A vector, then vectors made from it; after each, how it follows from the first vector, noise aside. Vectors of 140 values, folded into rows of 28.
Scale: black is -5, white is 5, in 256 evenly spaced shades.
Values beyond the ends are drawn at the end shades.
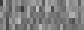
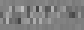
negated, partly zeroed.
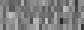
reversed.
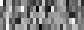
negated, scaled up.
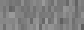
reversed, shrunk.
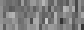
reversed.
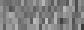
reversed.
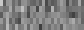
negated.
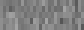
reversed, shrunk.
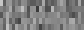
negated.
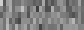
negated.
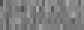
shrunk.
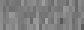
reversed, shrunk.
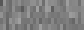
shrunk.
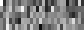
negated, scaled up.
